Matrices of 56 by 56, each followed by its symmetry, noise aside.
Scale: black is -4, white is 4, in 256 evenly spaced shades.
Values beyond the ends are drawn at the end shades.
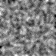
antisymmetric.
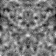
mirrored left to right.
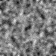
same after a half turn.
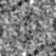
same after a half turn.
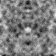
mirrored left to right.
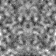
mirrored left to right.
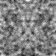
mirrored left to right.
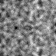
mirrored top to bottom.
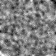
antisymmetric.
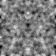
mirrored left to right.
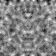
mirrored left to right.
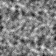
same after a half turn.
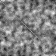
same after a half turn.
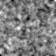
antisymmetric.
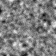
antisymmetric.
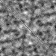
same after a half turn.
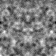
mirrored left to right.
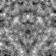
mirrored left to right.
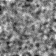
antisymmetric.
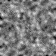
same after a half turn.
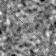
same after a half turn.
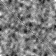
same after a half turn.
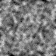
same after a half turn.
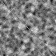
same after a half turn.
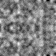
mirrored top to bottom.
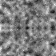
mirrored top to bottom.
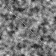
same after a half turn.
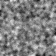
antisymmetric.
